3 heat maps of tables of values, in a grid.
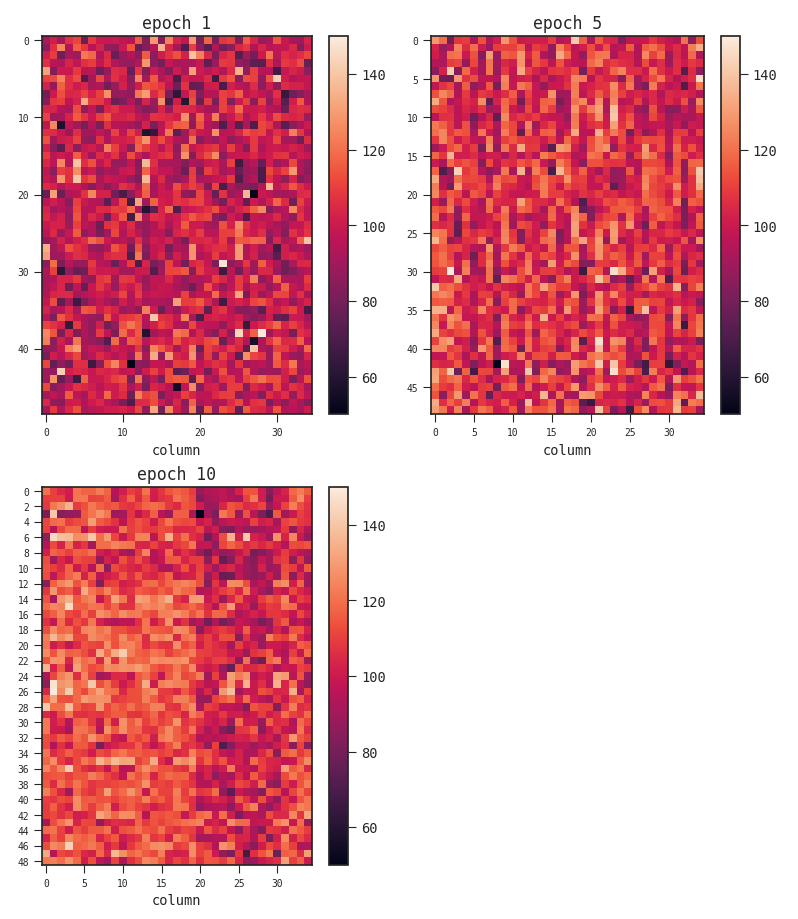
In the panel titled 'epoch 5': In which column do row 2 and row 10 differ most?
23
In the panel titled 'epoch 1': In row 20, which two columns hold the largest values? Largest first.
26, 1
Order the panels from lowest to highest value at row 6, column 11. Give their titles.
epoch 1, epoch 10, epoch 5
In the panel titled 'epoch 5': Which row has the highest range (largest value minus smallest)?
42
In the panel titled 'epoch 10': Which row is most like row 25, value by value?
6
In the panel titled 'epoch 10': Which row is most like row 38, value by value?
40
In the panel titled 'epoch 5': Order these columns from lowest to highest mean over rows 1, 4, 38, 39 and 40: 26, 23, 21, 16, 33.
26, 16, 33, 23, 21
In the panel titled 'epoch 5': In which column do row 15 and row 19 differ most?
2
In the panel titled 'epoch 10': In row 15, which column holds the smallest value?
27
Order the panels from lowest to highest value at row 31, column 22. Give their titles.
epoch 10, epoch 1, epoch 5
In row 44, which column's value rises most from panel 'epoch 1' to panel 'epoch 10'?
4
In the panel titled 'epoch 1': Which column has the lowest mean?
11
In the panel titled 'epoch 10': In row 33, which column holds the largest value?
17
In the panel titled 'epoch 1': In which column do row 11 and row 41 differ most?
14
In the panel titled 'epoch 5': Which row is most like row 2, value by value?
14
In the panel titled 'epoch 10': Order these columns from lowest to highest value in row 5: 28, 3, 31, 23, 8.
23, 28, 8, 31, 3
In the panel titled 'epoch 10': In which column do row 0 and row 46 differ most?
3
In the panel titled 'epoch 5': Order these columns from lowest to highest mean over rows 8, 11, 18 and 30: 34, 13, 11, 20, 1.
11, 13, 20, 1, 34
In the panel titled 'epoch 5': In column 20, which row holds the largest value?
46
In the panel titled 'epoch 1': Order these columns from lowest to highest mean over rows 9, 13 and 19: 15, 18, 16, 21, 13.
21, 16, 18, 15, 13
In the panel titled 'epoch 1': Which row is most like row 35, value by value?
3
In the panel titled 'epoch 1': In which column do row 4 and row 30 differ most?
25
